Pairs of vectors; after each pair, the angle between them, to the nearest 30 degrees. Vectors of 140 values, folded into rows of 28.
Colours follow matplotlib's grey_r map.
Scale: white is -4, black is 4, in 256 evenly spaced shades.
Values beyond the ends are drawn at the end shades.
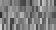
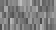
150 degrees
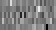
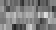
90 degrees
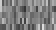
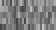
30 degrees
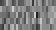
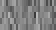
120 degrees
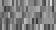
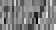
60 degrees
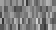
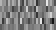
60 degrees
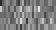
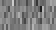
90 degrees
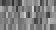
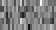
120 degrees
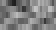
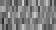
90 degrees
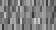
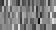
120 degrees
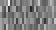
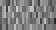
150 degrees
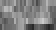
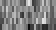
60 degrees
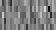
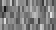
120 degrees
